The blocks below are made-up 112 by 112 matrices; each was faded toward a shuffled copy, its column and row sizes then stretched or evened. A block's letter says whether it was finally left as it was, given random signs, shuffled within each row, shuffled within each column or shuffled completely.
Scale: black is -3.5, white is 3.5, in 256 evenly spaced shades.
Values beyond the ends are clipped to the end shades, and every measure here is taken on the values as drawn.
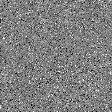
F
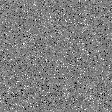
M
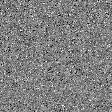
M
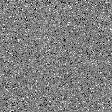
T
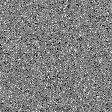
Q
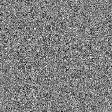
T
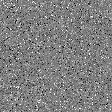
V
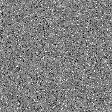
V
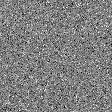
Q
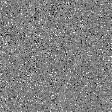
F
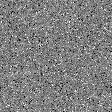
Q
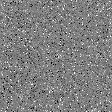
V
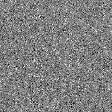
T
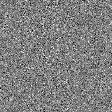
V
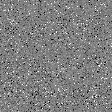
F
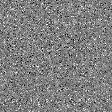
T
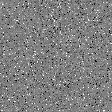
V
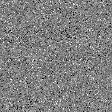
F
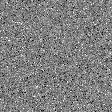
Q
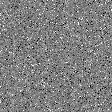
Q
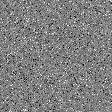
Q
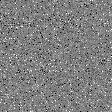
M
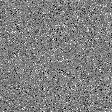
M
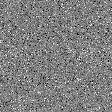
M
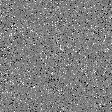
V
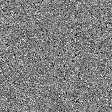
V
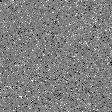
Q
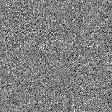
T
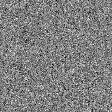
V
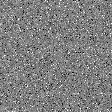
M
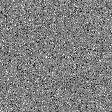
Q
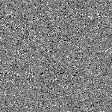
F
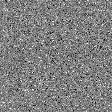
M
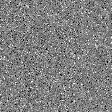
V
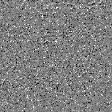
T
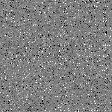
T
